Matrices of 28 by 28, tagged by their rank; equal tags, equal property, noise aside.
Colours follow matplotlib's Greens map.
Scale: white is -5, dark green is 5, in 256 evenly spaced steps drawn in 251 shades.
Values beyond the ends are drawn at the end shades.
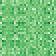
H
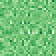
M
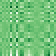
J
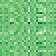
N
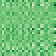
N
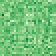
M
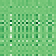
J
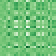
J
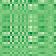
J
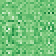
M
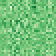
M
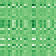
J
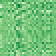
H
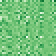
H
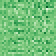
M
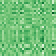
H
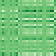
J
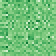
M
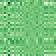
N
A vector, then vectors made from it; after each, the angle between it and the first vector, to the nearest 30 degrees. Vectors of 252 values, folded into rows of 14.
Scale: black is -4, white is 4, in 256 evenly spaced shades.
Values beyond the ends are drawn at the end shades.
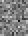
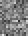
60 degrees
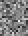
150 degrees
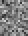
120 degrees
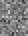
30 degrees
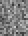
60 degrees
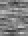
90 degrees
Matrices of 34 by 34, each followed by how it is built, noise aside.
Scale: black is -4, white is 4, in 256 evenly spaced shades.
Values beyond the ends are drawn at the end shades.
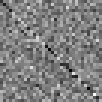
diagonal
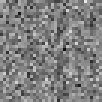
repeating rows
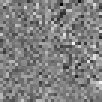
upper triangular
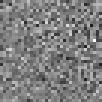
upper triangular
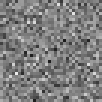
noise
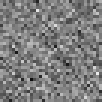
Toeplitz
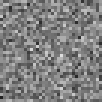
noise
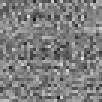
blocks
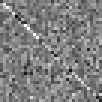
diagonal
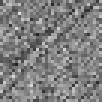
Hankel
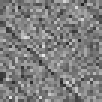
Toeplitz
